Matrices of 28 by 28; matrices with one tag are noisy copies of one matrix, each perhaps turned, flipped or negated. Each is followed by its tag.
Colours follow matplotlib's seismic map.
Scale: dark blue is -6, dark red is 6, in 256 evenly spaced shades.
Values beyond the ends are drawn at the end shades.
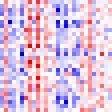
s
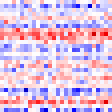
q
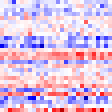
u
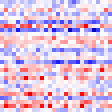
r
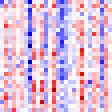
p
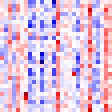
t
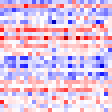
s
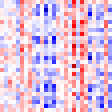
s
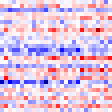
p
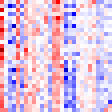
u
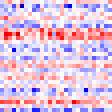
q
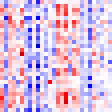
s
